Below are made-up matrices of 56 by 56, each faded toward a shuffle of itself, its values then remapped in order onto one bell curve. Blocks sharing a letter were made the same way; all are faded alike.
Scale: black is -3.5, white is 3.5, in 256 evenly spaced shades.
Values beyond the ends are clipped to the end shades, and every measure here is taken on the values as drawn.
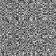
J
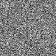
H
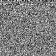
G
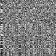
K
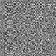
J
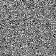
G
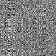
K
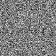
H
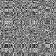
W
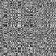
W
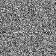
G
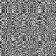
W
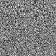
H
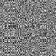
J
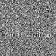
H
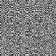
W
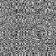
W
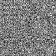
H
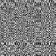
W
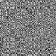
J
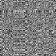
W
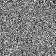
G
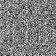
H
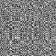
W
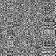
W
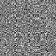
K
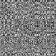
J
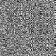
K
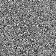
G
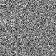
H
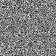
G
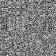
H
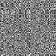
W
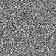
H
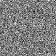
H
